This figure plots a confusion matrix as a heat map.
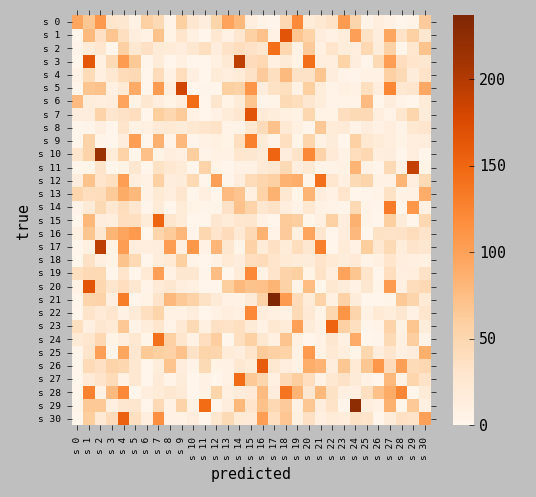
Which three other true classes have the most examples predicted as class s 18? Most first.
s 1, s 28, s 21
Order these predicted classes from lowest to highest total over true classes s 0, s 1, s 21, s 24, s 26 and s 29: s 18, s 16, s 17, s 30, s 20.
s 30, s 20, s 17, s 16, s 18
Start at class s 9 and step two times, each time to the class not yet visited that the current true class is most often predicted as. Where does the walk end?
s 7
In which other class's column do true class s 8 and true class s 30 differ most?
s 4
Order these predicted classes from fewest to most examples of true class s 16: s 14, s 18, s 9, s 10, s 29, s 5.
s 10, s 14, s 29, s 18, s 9, s 5
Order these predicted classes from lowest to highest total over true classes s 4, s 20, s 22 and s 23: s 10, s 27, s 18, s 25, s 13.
s 25, s 10, s 13, s 18, s 27
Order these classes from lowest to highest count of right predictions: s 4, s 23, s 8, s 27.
s 8, s 4, s 23, s 27
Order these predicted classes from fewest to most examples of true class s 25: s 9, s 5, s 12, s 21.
s 21, s 5, s 12, s 9
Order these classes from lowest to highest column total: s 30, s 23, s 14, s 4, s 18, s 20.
s 23, s 30, s 14, s 20, s 18, s 4
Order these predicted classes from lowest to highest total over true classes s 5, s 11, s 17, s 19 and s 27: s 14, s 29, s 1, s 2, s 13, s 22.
s 22, s 13, s 1, s 14, s 29, s 2
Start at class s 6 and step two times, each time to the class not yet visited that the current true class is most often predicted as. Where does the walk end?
s 2
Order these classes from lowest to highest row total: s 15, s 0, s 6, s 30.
s 6, s 15, s 30, s 0
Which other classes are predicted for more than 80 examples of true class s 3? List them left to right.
s 1, s 4, s 14, s 20, s 27
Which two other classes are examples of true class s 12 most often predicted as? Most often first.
s 21, s 4
